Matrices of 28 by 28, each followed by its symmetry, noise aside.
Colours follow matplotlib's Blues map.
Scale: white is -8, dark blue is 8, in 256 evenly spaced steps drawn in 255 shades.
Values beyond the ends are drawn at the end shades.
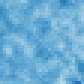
no symmetry.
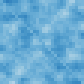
same after a half turn.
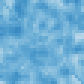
no symmetry.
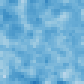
no symmetry.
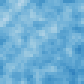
symmetric.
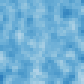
no symmetry.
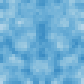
mirrored left to right.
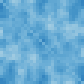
same after a half turn.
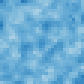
symmetric.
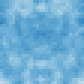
mirrored left to right.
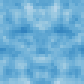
mirrored left to right.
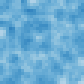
symmetric.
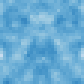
mirrored left to right.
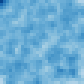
symmetric.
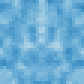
mirrored left to right.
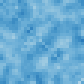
symmetric.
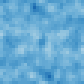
same after a half turn.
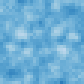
same after a half turn.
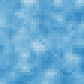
no symmetry.
